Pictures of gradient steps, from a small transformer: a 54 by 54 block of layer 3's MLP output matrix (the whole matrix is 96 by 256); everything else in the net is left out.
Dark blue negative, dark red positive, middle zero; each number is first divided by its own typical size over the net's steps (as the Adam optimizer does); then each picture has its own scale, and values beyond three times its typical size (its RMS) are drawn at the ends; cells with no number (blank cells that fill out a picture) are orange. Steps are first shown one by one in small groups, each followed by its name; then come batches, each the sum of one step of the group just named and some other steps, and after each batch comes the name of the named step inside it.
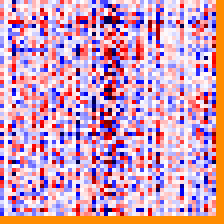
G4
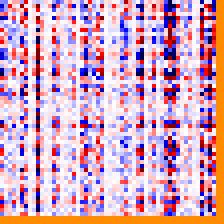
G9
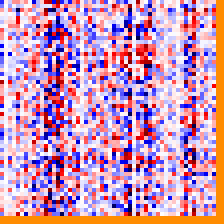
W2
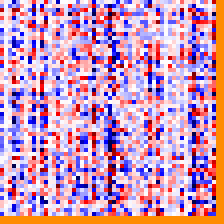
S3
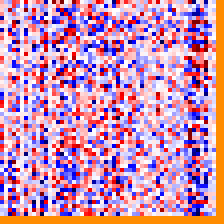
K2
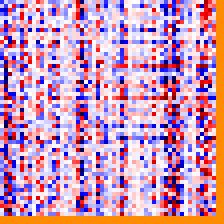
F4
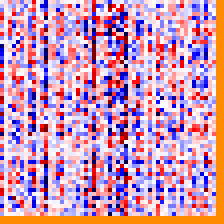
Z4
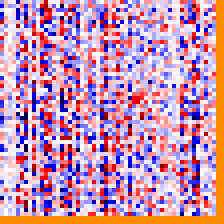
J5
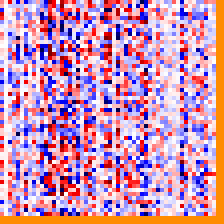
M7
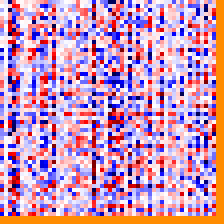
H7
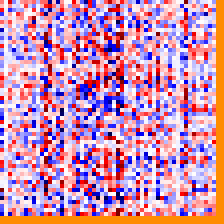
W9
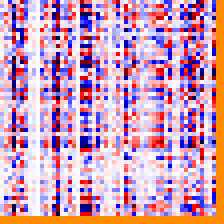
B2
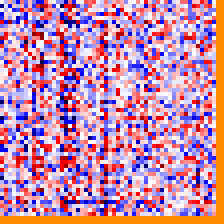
J5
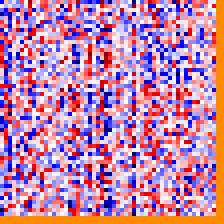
J5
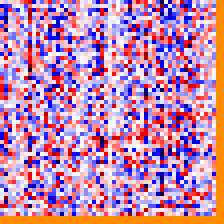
W2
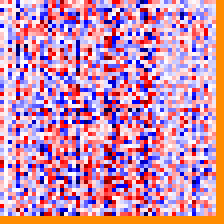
M7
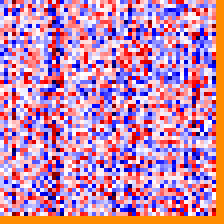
W2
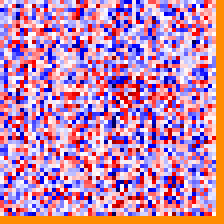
F4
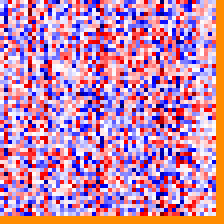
W9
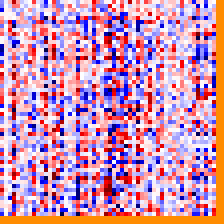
Z4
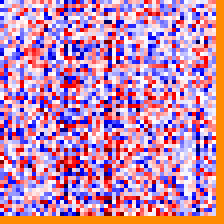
F4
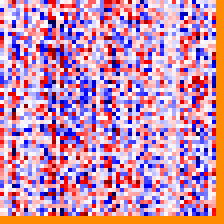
M7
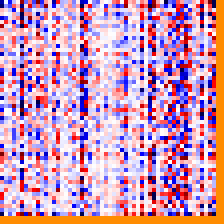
B2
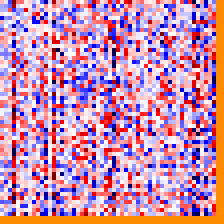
K2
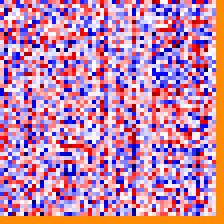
K2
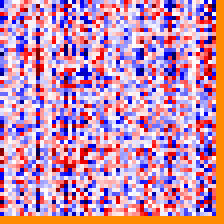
G9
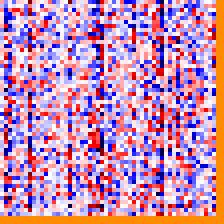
S3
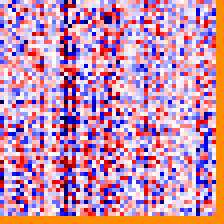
G4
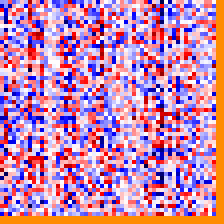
S3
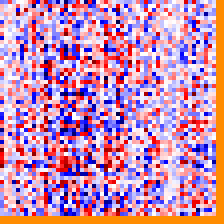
W9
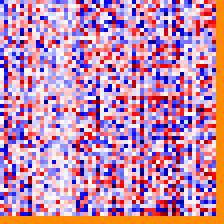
F4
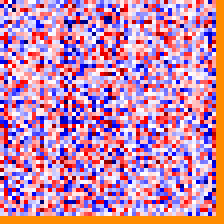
G4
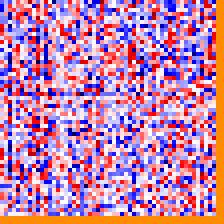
G9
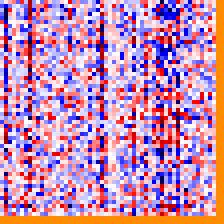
J5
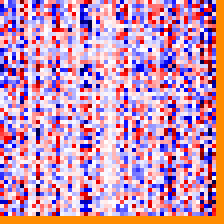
B2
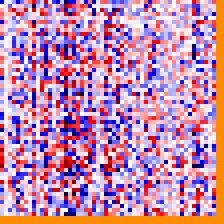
S3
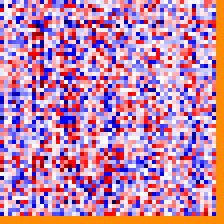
S3
